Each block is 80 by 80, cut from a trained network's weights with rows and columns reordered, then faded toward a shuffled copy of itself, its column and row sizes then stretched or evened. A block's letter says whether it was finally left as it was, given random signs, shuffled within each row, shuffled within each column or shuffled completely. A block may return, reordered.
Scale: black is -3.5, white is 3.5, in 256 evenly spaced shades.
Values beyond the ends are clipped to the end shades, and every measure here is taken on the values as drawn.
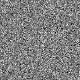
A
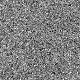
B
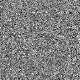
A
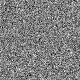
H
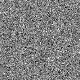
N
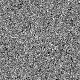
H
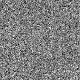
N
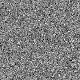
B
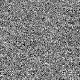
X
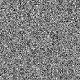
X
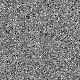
H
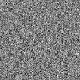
X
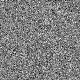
H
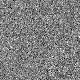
H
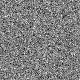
H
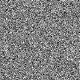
A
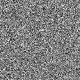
B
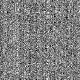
X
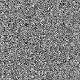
X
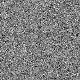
N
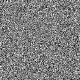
A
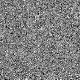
A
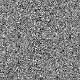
A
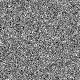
H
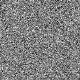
A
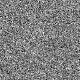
B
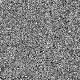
B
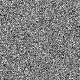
H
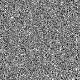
X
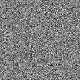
X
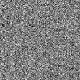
X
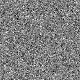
A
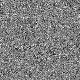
B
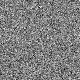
H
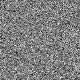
N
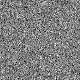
N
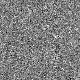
N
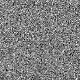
N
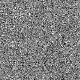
A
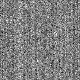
X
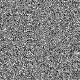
X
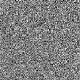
X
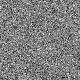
H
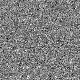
B
